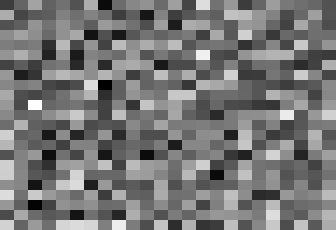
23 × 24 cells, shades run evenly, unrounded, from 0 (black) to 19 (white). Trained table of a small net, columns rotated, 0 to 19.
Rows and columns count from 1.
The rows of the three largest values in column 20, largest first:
22, 16, 23
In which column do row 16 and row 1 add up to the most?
20
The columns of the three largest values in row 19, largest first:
6, 5, 12
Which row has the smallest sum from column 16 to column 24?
7
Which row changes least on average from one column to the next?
13
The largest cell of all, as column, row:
3, 11
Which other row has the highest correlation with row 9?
1
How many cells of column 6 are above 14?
4
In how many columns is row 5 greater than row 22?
10
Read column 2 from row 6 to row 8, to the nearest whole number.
13 7 2
